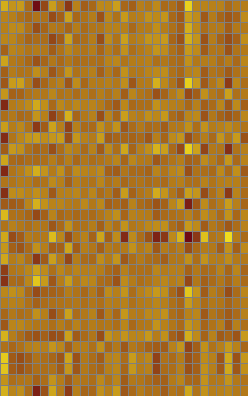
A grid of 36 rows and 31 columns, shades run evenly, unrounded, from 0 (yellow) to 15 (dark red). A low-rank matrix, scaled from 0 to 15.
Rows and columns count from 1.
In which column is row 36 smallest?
1
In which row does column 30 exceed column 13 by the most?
22
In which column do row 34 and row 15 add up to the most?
20
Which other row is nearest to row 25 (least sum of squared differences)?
10
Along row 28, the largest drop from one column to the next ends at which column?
24
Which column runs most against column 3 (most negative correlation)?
17
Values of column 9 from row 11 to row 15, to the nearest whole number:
3 11 10 6 7
